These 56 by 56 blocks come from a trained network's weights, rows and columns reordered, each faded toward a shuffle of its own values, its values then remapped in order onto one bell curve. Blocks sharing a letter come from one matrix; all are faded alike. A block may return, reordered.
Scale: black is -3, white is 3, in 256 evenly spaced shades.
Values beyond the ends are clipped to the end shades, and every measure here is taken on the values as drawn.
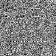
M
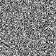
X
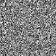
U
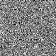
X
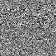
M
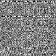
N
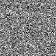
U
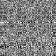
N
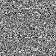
M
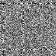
U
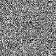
U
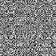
N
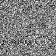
X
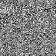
X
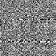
N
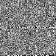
U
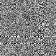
U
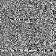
U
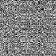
N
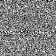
X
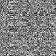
N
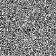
U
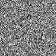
U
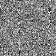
U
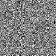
U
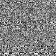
M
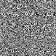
M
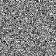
M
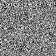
M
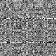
N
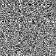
U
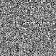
X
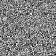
X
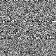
X
